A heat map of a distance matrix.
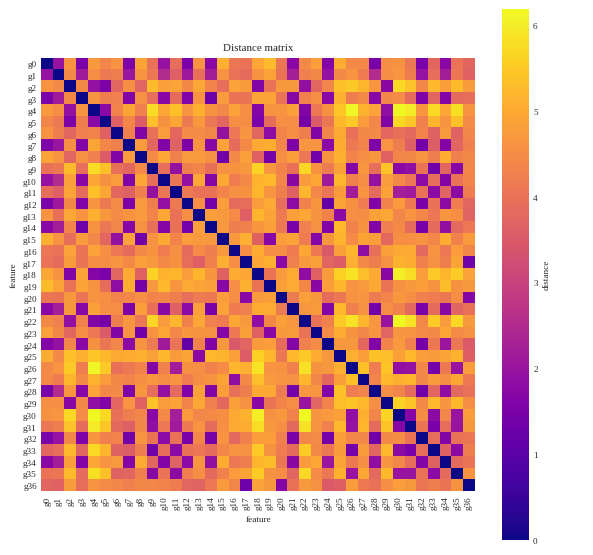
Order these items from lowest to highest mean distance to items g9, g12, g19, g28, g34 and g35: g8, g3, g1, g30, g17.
g3, g1, g30, g8, g17
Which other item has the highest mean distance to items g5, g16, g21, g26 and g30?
g25
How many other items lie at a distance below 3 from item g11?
6
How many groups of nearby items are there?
7
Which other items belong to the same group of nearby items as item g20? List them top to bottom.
g17, g36
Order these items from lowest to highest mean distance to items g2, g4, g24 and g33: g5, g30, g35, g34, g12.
g5, g12, g34, g35, g30
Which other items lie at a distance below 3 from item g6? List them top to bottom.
g8, g15, g19, g23
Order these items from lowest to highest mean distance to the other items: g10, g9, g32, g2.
g32, g10, g9, g2
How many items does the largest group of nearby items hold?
12
